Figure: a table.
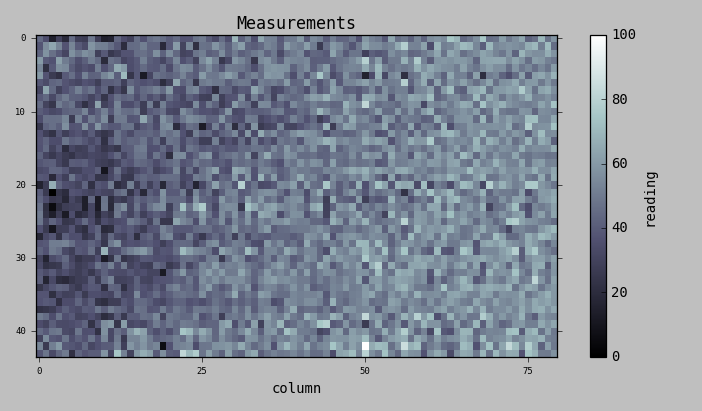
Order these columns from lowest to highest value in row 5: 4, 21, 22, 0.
4, 21, 22, 0
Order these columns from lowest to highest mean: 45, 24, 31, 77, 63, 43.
24, 31, 43, 45, 63, 77
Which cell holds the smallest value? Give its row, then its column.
21, 2
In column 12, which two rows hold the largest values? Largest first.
43, 4
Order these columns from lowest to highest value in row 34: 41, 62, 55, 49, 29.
29, 49, 41, 55, 62
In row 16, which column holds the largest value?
65
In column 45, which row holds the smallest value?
12
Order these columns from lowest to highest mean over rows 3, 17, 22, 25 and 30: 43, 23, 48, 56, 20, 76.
20, 23, 43, 48, 76, 56
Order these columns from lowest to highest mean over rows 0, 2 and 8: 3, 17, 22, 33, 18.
22, 3, 17, 33, 18
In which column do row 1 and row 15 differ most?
2
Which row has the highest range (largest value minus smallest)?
42
